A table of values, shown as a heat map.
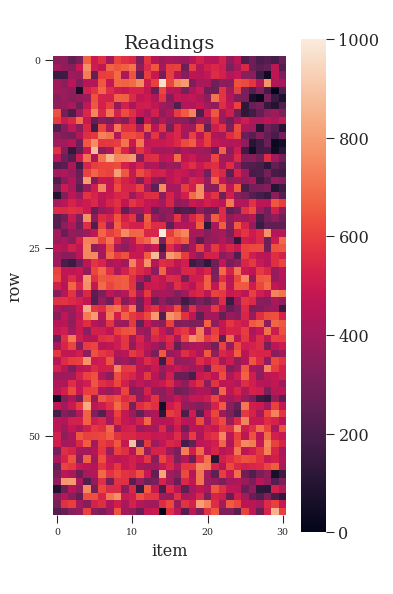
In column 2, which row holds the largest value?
56
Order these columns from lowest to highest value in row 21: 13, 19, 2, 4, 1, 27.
27, 1, 13, 2, 19, 4
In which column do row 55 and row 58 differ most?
14
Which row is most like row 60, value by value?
47
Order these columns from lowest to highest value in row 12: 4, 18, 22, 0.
18, 4, 0, 22
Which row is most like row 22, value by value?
9
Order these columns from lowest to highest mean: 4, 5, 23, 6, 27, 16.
27, 23, 16, 5, 6, 4
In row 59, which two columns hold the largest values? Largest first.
19, 20
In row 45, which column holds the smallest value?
0
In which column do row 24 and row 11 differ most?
30
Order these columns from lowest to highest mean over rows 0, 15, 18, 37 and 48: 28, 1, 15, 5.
28, 1, 15, 5
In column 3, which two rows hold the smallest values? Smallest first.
4, 14
